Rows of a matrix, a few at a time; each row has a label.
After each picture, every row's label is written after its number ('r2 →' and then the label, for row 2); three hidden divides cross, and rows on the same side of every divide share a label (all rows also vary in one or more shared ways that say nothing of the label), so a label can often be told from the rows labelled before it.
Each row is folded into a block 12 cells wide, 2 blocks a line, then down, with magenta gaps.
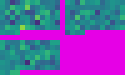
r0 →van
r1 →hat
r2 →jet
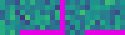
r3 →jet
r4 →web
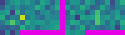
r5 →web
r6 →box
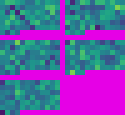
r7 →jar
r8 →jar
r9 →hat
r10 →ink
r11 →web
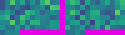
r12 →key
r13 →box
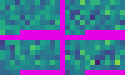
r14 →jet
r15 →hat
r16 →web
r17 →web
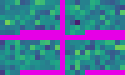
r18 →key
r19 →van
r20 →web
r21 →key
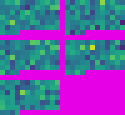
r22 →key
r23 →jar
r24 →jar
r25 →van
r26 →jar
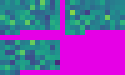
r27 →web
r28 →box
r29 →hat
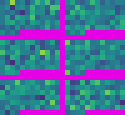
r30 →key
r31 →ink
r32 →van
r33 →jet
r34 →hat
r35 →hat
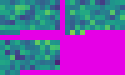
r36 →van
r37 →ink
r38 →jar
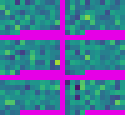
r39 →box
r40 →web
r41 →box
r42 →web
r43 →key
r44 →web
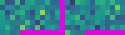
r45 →hat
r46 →jar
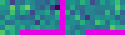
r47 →van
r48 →jar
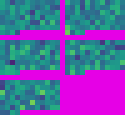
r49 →van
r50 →jet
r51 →van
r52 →ink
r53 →hat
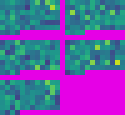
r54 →jar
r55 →ink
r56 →hat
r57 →web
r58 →jar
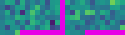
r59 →box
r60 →jar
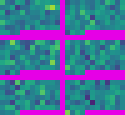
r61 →jar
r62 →web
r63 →key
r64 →jet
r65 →hat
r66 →jet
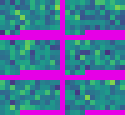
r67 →web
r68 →jar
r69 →van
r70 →box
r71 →van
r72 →web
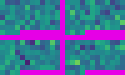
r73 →jet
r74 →ink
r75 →jet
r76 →key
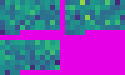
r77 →web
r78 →web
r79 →jar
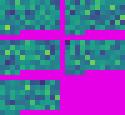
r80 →hat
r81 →hat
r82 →ink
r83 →web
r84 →van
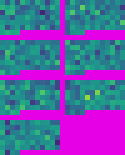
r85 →box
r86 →ink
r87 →box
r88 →van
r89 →van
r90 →web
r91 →jar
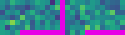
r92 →key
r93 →ink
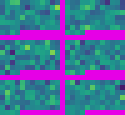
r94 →key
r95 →van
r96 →hat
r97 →box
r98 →box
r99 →van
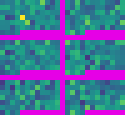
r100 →web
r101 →box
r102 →hat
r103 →jet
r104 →web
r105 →ink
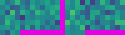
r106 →jar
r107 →box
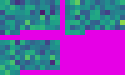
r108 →ink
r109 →box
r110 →box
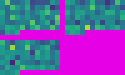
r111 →van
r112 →van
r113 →van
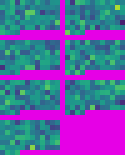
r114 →box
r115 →jar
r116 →ink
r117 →jet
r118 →jar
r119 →jar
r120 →ink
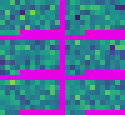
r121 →box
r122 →ink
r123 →van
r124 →key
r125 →jar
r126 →van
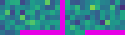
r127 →web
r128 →van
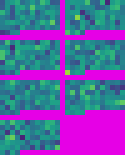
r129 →web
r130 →jet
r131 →web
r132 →jet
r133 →key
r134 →ink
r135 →jar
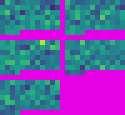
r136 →ink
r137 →van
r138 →key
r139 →hat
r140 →key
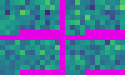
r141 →jar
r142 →key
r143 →hat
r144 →jar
